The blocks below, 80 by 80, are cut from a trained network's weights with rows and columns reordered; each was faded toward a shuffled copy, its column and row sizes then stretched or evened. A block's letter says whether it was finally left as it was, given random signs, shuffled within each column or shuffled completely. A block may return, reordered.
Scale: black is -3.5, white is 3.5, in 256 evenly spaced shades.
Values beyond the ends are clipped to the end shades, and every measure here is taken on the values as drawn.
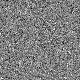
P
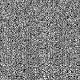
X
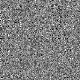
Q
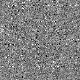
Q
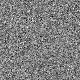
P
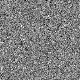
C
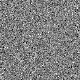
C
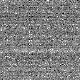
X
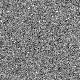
P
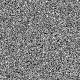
P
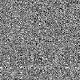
X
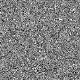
Q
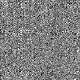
X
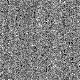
C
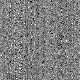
C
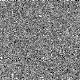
Q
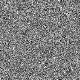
Q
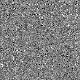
Q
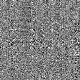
X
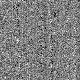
C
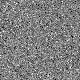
P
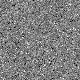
P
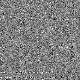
Q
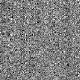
X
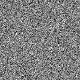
C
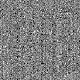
X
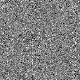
Q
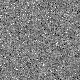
P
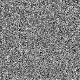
C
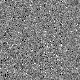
C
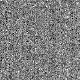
C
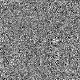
Q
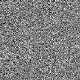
X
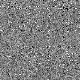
Q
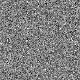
C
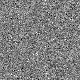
P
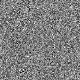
Q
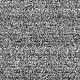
X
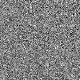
Q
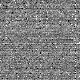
X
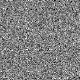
Q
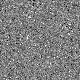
P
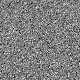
P
